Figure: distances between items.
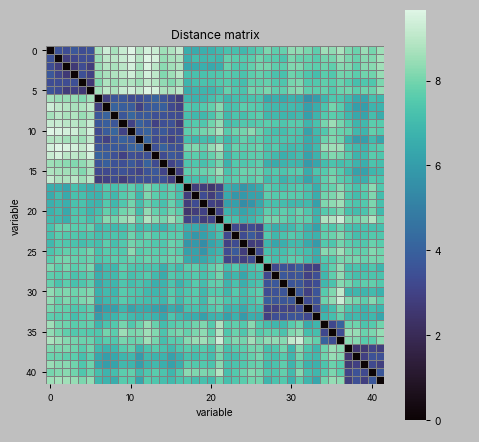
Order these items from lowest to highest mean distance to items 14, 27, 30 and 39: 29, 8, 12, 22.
29, 8, 12, 22
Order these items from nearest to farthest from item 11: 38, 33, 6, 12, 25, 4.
6, 12, 38, 33, 25, 4
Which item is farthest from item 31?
36
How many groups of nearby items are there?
7
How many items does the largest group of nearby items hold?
11
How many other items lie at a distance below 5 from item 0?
5
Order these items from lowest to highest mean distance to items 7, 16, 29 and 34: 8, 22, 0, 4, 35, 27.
8, 27, 35, 22, 4, 0
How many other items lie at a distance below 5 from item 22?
4
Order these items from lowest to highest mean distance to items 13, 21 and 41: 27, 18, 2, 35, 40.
18, 40, 27, 2, 35
